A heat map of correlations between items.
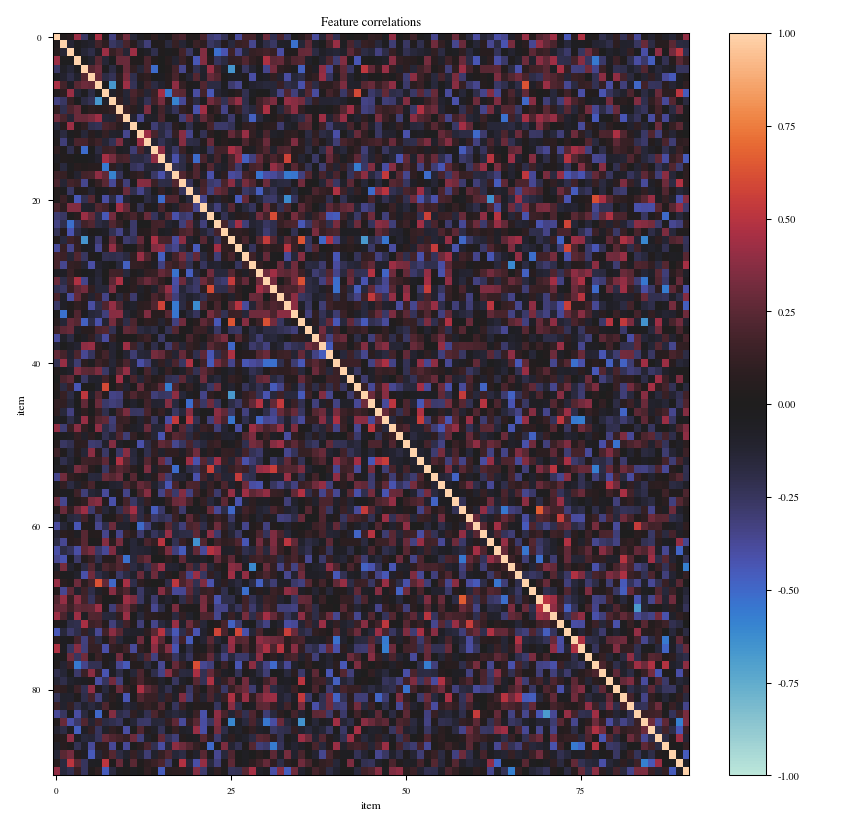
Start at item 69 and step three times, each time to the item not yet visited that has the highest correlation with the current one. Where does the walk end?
4
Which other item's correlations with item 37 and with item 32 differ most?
45
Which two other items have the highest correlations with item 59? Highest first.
72, 47
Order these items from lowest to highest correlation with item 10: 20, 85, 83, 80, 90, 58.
85, 83, 20, 90, 80, 58
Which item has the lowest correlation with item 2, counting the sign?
23
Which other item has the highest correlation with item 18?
89
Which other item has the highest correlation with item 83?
60
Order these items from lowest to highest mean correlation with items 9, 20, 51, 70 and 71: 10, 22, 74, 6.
74, 22, 6, 10
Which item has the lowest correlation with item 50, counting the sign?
80
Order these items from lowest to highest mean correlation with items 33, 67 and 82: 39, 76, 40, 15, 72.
72, 40, 76, 39, 15
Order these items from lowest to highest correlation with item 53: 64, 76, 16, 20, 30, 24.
20, 24, 64, 16, 76, 30
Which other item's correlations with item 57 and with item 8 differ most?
6
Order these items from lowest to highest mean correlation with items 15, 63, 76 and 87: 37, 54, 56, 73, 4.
37, 56, 54, 4, 73
